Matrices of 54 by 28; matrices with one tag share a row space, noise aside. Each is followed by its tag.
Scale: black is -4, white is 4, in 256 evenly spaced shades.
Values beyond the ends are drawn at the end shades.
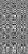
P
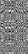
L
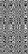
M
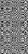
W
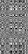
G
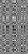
P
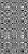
W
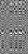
G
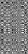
W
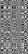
W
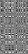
L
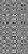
P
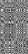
L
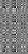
P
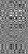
G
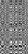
G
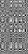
G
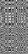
L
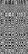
L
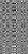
P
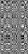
W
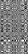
W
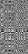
L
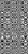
W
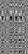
G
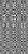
P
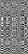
W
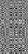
G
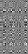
M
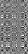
W
